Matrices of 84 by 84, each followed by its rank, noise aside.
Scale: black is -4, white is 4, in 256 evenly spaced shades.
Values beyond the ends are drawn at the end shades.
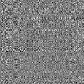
eight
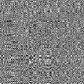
six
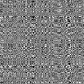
five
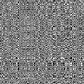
five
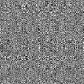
seven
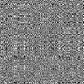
five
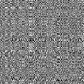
six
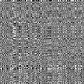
four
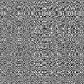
four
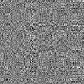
eight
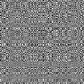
four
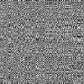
seven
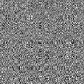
seven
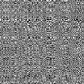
six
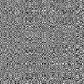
five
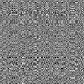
five
